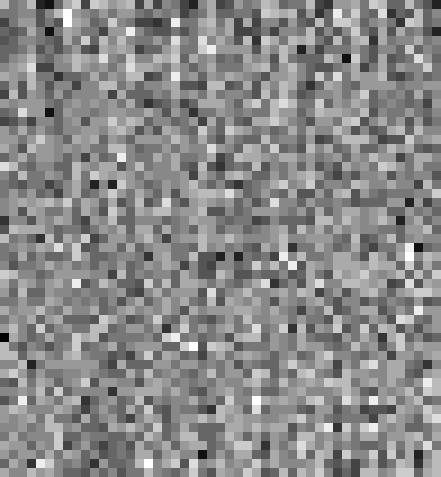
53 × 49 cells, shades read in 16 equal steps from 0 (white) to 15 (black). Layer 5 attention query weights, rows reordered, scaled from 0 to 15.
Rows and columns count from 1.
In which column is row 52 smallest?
17
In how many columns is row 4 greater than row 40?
26
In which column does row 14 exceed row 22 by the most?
23
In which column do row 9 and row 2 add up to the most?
44
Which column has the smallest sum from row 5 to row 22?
20
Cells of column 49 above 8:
9
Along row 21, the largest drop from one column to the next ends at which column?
14
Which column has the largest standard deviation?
29
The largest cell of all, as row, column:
38, 1
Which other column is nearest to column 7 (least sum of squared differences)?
18
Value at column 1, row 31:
3
